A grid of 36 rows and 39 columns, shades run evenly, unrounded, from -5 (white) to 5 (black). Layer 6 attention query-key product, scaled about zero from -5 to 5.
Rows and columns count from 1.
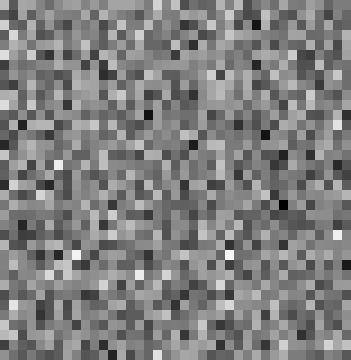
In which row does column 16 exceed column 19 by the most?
32
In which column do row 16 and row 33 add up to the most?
35
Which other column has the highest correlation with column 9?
26
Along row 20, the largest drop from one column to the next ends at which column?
5
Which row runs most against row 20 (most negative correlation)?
14
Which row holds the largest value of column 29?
3
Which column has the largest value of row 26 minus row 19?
17
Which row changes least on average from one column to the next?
22
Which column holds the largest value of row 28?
28
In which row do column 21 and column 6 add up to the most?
19
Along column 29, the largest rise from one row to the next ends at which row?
7
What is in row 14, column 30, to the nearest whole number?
4
